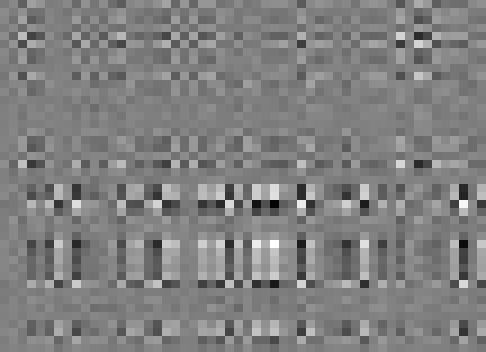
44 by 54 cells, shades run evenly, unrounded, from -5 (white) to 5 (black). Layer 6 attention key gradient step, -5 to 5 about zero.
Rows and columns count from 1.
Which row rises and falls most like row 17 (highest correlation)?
20
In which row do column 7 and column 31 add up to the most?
26
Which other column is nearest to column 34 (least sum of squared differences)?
9
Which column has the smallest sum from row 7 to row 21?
45
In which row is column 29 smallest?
31
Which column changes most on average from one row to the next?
34
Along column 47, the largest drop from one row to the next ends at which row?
6
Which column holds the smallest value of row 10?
47
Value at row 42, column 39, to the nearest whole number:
2
